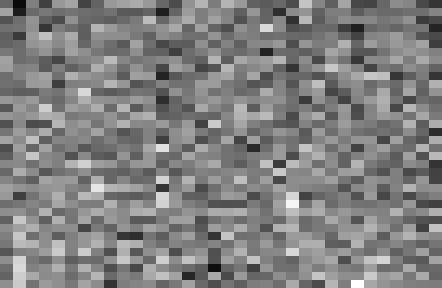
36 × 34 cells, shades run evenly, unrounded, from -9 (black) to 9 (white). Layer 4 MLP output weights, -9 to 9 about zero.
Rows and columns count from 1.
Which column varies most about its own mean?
13
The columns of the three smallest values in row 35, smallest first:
15, 18, 16
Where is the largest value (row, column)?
36, 28
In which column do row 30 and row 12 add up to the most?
7
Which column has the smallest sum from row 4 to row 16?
23
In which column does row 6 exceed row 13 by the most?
27
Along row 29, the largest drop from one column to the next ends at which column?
33
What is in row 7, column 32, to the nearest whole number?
2
